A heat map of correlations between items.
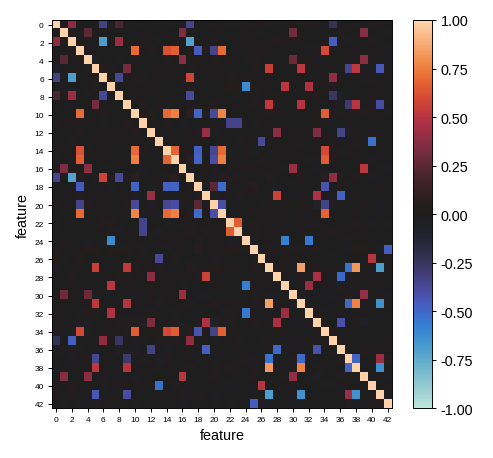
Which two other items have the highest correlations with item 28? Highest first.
19, 33
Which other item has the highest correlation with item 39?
16
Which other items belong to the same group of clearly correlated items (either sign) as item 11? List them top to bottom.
22, 23
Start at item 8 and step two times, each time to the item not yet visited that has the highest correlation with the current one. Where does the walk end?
0
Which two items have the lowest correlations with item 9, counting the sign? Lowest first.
41, 37
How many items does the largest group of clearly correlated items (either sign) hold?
8
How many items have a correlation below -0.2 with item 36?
4
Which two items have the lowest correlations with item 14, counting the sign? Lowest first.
18, 20
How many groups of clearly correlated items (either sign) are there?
9
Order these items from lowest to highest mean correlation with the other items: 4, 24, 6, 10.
24, 6, 4, 10
